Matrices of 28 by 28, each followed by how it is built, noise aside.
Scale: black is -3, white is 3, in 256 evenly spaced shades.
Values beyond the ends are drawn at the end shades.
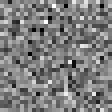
noise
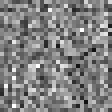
blocks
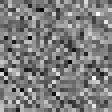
Toeplitz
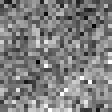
smooth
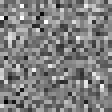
noise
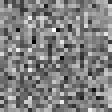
blocks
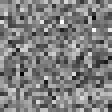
blocks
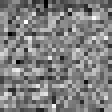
blocks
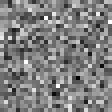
noise
